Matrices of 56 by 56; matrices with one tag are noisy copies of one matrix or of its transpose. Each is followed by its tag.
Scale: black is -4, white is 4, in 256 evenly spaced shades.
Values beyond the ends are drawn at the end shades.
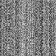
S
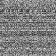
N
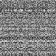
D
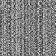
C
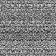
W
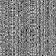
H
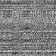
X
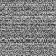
C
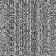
N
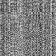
X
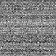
S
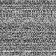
X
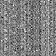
W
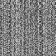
C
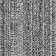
X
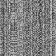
X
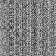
N
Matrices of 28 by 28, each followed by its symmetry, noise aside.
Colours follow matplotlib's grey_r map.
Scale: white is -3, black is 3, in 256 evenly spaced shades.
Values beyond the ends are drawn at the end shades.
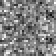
mirrored top to bottom.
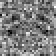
mirrored left to right.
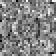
mirrored top to bottom.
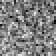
antisymmetric.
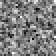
no symmetry.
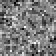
symmetric across the other diagonal.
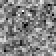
symmetric.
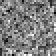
symmetric.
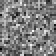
symmetric.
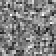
antisymmetric.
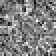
symmetric.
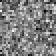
no symmetry.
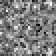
mirrored top to bottom.
